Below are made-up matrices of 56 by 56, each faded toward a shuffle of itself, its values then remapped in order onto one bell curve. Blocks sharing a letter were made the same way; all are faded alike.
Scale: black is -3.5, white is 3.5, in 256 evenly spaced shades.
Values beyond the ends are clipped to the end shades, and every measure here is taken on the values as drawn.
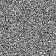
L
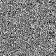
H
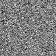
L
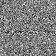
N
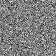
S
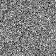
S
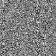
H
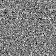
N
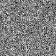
H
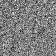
L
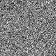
L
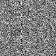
H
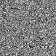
N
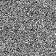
L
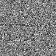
N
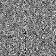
H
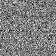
N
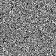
L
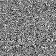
N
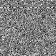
N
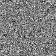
N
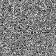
N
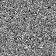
N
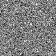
L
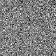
H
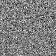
N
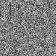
H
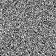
S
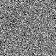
L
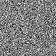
L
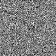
H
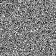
N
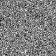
H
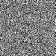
H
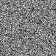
S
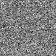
N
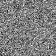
S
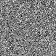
S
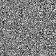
H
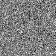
H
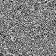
L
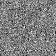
N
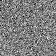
S
